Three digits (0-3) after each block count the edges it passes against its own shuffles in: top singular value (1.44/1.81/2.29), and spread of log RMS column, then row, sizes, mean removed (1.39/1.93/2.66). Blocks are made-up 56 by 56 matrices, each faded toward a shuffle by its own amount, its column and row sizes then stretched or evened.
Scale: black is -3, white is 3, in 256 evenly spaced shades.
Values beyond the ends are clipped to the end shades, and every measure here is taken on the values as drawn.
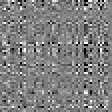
3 3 3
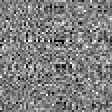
2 0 2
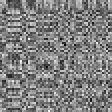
3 1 1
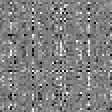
3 3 2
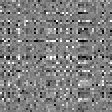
3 2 3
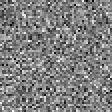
2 0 0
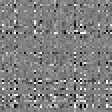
2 3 3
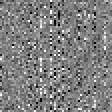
1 3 0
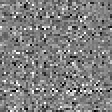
1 1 3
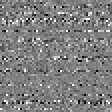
1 0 3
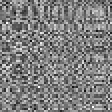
3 1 1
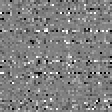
0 1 3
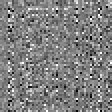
2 3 1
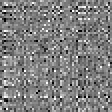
3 2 2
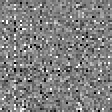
0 2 2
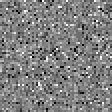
0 0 1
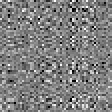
3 2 2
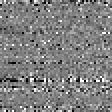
2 1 3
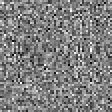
2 1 0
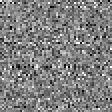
2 0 2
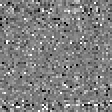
1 0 2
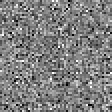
1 1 1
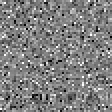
1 0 0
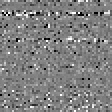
1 1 3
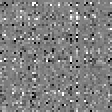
0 3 2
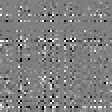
3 3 3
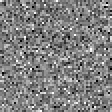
0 0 0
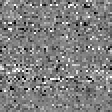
0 0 3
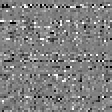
2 0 3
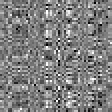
3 3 0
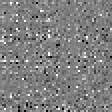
1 2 2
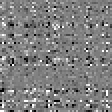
2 3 3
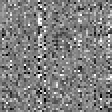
2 3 0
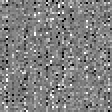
1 3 0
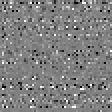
1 1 3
